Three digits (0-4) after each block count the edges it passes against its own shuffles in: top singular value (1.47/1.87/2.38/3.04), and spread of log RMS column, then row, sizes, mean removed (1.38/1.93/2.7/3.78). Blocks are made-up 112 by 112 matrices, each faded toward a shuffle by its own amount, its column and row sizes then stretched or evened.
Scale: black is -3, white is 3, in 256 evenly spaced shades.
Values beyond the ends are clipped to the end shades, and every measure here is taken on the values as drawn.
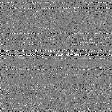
3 1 4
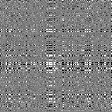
4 3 4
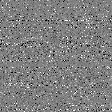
1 0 3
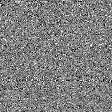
0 0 2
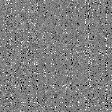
1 3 2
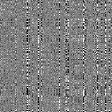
4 4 2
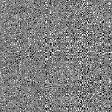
3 3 1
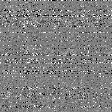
0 2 4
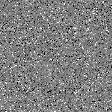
1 0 1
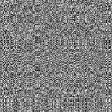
4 3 1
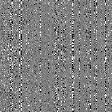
3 4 1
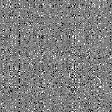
3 3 2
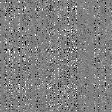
1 4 2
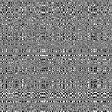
4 3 4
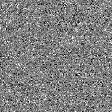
1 0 2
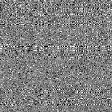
3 0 3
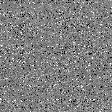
0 1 2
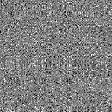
3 1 1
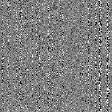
1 4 0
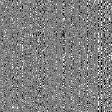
3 4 0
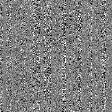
0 4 1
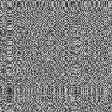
4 2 1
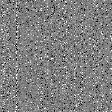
2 3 0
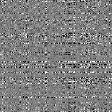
3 3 4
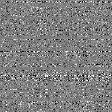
0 2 4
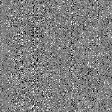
2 3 0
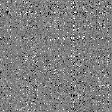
1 3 2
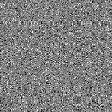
3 0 1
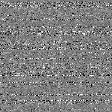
0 0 4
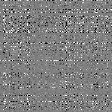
1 3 4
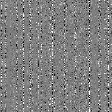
2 4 0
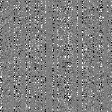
1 4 2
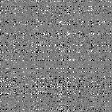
0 3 4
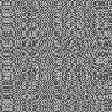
4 0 1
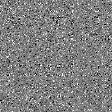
0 2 2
